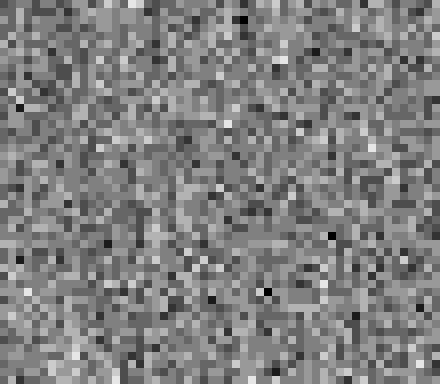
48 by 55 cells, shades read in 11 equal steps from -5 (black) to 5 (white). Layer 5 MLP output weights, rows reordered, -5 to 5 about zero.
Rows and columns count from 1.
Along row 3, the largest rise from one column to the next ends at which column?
32
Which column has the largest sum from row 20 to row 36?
20
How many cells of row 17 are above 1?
7
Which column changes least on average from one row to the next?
10
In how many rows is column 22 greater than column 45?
19
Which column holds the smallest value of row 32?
51
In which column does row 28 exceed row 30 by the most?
42
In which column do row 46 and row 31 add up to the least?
18
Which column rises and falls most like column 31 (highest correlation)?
25
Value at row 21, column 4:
0
